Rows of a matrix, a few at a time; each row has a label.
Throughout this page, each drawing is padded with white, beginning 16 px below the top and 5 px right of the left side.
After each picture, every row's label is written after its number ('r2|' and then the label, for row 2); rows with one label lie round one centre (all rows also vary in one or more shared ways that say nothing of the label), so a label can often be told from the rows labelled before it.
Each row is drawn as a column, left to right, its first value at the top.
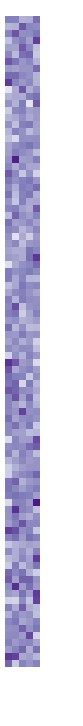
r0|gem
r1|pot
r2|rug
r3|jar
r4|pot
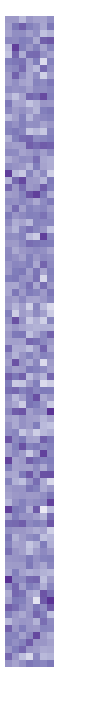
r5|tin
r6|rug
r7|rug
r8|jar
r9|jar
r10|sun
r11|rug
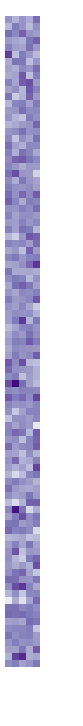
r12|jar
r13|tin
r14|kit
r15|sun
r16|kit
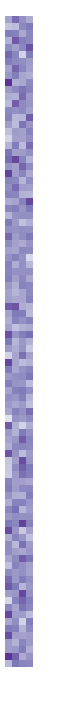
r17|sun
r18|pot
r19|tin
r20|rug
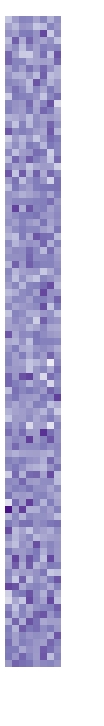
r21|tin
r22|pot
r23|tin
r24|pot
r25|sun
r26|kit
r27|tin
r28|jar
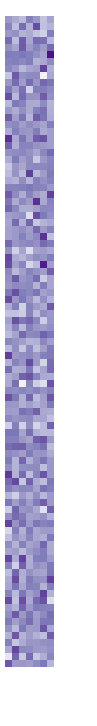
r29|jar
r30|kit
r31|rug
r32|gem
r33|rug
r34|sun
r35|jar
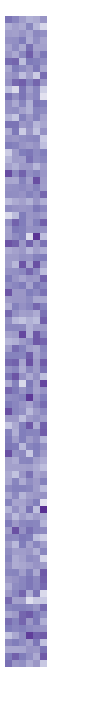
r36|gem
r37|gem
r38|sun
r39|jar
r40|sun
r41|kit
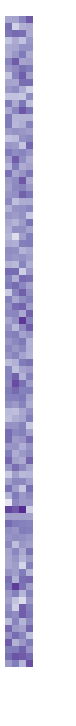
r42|tin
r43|pot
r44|kit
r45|gem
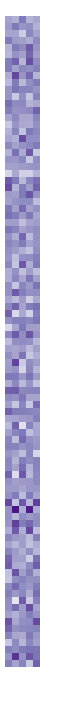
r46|pot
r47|rug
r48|kit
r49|rug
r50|pot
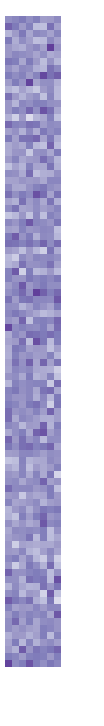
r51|gem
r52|gem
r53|kit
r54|gem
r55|kit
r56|kit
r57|rug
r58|kit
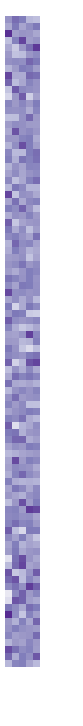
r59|kit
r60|tin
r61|pot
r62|rug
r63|rug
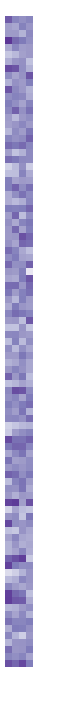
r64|pot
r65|pot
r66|gem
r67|kit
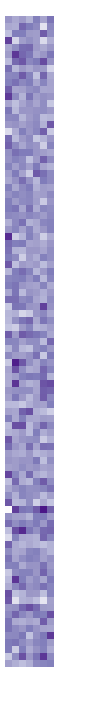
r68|sun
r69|jar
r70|rug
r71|rug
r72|tin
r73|pot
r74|jar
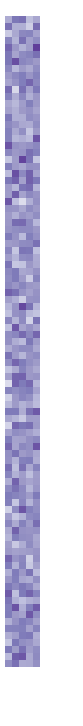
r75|rug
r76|gem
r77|pot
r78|sun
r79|rug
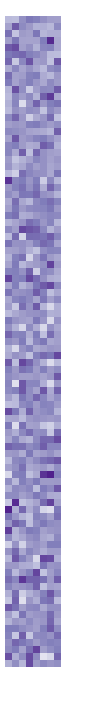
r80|rug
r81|rug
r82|jar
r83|gem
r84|kit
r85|jar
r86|sun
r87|tin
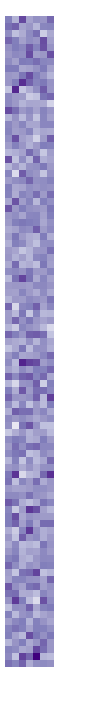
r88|pot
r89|rug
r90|gem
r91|rug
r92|pot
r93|rug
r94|jar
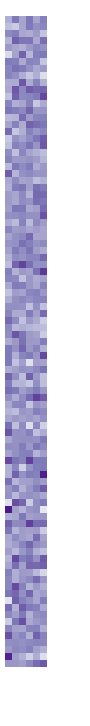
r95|tin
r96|pot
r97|sun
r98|tin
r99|jar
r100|jar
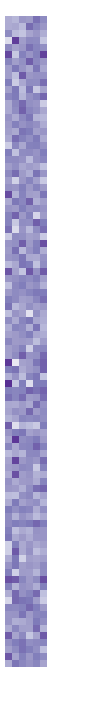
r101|jar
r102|tin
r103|kit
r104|rug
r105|gem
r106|jar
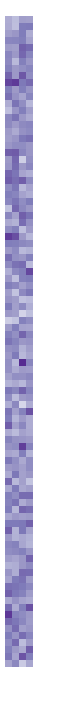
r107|sun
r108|sun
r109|rug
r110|rug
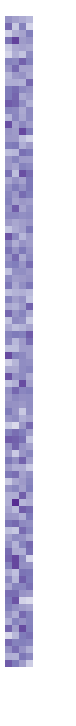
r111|tin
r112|pot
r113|tin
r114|sun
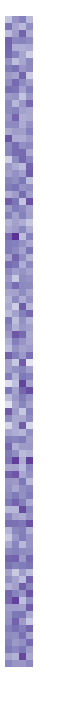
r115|rug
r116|sun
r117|pot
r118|tin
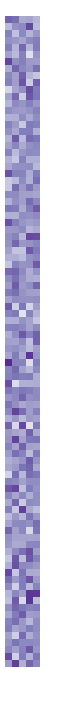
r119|gem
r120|gem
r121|rug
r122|tin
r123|sun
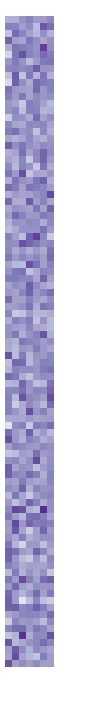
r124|tin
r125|rug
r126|jar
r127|kit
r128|sun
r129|rug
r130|jar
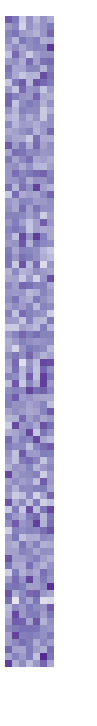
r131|pot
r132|jar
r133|sun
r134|tin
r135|sun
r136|gem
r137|rug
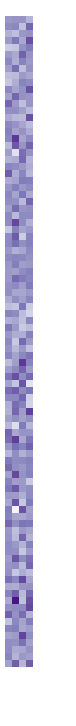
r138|tin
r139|gem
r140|jar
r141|rug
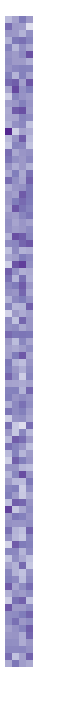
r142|rug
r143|sun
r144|kit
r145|sun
